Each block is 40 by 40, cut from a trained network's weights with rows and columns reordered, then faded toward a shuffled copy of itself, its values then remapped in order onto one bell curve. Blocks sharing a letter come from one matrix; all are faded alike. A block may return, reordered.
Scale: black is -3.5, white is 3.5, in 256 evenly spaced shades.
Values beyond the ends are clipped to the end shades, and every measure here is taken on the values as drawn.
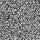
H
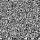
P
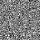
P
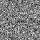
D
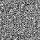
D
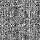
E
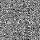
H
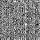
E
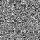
D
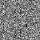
P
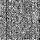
E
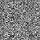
H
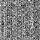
E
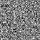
H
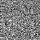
H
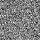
D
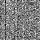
E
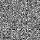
P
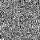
P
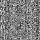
E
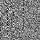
P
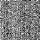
E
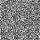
H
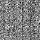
E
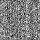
E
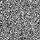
P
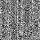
E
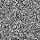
P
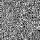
H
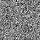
P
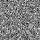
D
